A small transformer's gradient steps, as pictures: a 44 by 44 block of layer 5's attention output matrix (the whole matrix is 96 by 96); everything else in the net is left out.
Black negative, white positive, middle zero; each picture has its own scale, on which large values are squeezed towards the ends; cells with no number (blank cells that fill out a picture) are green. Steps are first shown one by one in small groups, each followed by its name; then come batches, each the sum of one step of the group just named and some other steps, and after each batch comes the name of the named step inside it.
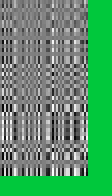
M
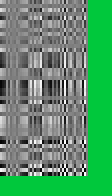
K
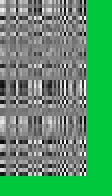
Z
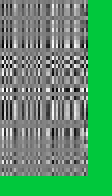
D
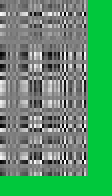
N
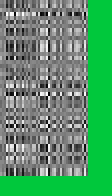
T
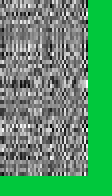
Z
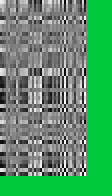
Z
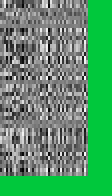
T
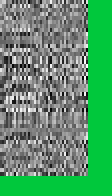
Z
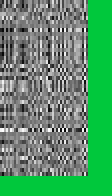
N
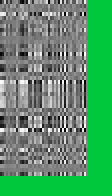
N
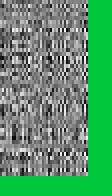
D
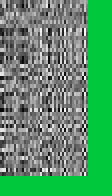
T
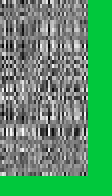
D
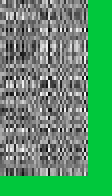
T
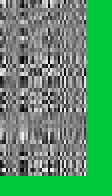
Z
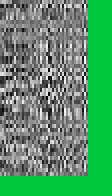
T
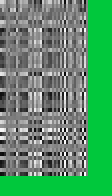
Z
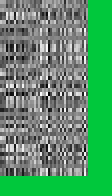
T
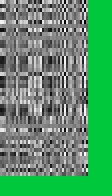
Z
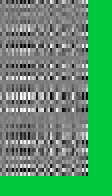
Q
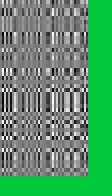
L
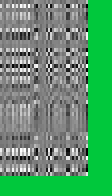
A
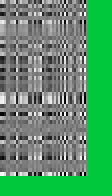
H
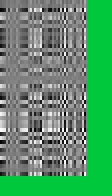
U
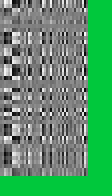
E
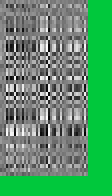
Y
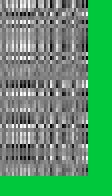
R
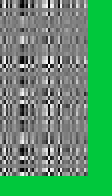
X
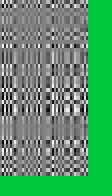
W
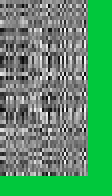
Y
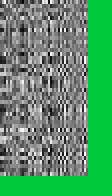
E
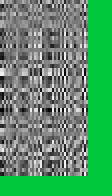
W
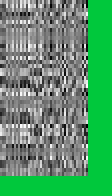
R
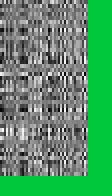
Y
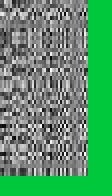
E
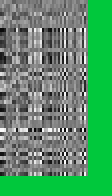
U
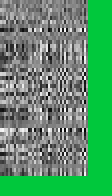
Y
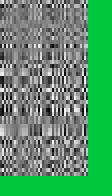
W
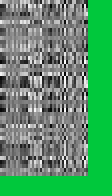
R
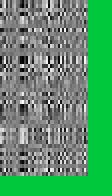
X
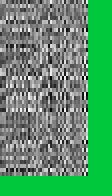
Q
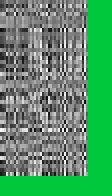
U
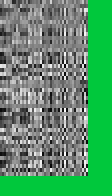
E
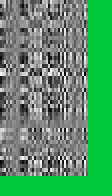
X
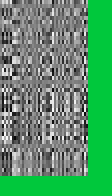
L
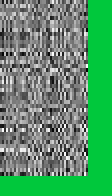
A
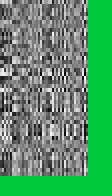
L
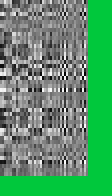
E
